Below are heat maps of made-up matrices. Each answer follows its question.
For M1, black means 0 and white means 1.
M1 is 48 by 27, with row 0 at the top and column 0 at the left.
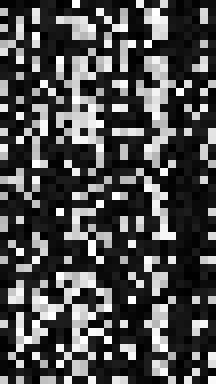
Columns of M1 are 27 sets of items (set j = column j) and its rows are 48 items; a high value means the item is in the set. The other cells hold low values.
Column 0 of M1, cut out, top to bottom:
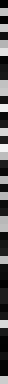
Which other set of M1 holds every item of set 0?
15
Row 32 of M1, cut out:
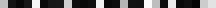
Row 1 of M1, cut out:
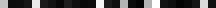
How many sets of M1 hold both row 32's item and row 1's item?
7
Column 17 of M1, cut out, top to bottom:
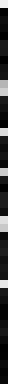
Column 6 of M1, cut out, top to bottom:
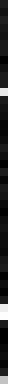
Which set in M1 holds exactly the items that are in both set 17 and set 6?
22
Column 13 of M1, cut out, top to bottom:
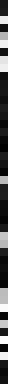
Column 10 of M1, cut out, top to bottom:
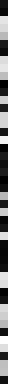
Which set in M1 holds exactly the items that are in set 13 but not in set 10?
1
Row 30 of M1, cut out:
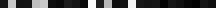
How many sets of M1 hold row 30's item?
6
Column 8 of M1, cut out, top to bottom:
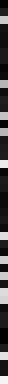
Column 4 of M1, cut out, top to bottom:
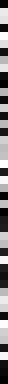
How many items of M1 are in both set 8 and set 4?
7
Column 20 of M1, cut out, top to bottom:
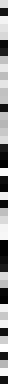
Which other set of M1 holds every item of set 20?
9
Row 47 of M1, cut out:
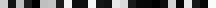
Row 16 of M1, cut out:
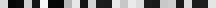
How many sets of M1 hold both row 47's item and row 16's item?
9
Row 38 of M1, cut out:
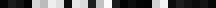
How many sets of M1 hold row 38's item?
10
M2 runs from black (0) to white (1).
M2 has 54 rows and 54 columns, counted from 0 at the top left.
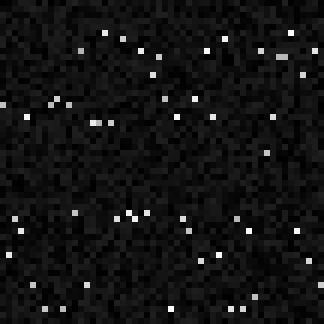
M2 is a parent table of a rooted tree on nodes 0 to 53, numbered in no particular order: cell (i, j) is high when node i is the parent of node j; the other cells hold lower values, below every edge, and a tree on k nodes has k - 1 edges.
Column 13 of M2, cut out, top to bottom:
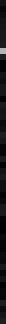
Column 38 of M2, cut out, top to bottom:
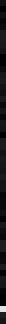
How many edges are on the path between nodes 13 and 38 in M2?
4
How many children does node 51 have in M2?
5
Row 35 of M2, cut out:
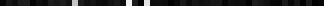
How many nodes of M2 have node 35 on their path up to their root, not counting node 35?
6
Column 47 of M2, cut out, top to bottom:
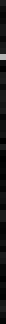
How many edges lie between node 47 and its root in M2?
4
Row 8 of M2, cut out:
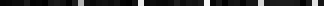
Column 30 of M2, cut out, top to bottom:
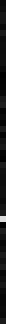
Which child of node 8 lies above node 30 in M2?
43
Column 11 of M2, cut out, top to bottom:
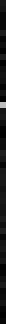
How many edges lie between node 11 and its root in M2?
7
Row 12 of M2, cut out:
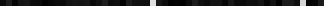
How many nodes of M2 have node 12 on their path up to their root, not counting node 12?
3
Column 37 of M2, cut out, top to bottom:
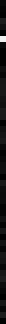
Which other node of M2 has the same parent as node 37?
20
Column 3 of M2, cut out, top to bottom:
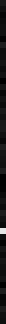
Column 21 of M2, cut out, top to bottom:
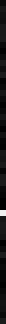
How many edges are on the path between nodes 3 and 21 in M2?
7
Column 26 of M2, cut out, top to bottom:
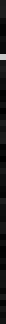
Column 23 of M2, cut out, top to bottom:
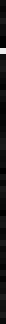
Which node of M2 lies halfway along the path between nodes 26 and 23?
5
